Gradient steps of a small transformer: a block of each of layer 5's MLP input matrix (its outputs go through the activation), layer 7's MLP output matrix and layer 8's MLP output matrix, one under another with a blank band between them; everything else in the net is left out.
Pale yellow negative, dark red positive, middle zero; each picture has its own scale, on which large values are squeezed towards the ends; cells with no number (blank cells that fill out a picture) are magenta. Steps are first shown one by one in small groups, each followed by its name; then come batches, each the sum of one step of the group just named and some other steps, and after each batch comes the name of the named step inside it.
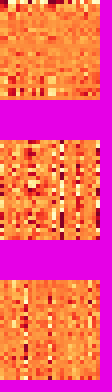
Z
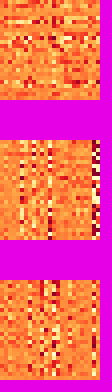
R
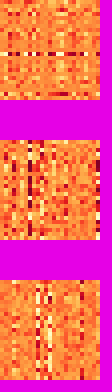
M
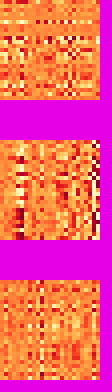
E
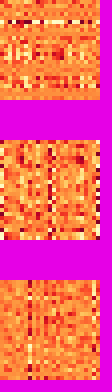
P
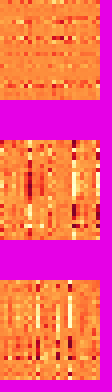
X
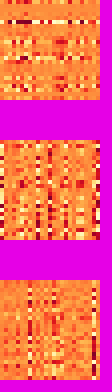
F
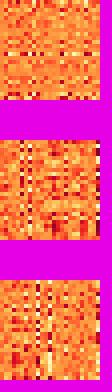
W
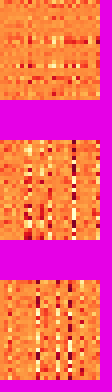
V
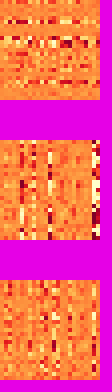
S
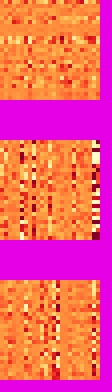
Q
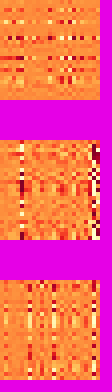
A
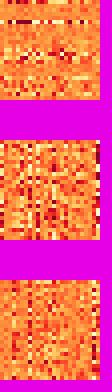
F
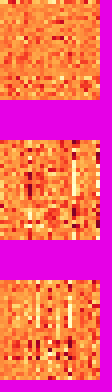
X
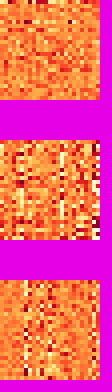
F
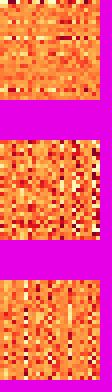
Z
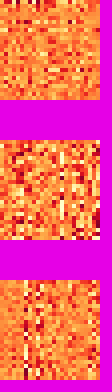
Z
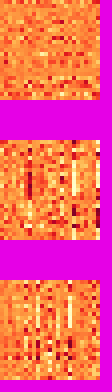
X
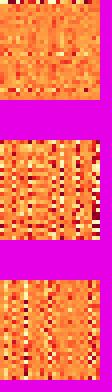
R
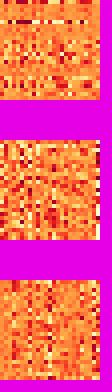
F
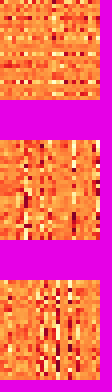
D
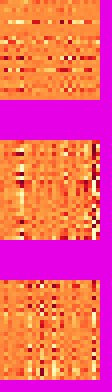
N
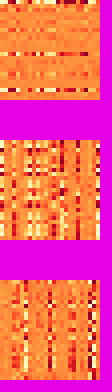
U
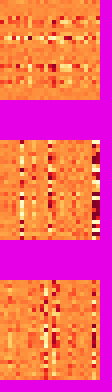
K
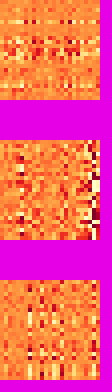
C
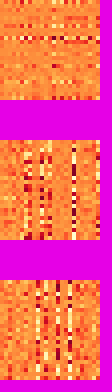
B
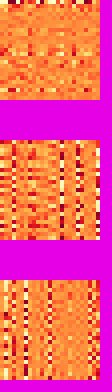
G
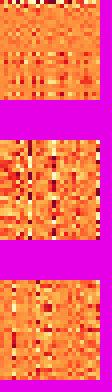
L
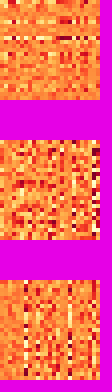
U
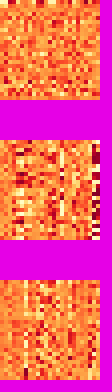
K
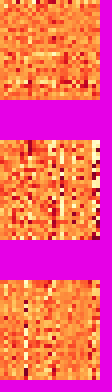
L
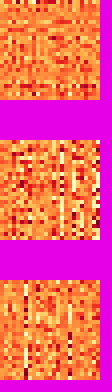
L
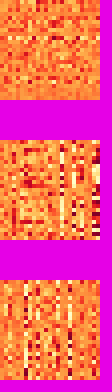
K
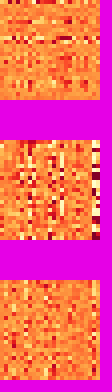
L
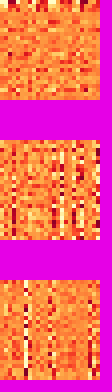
U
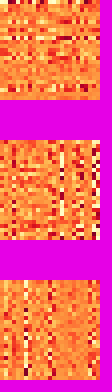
G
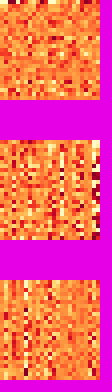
G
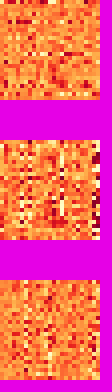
K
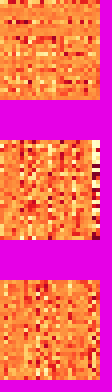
U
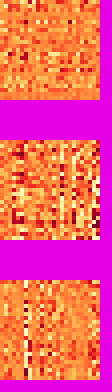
C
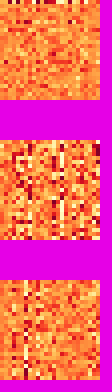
L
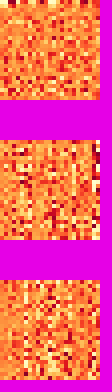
N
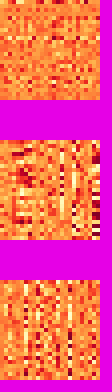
K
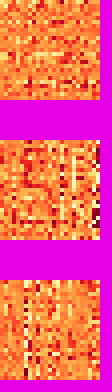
C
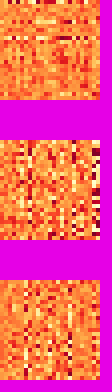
L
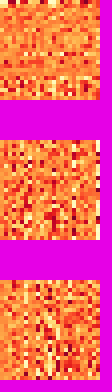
D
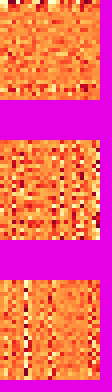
G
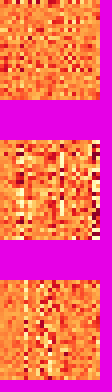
K
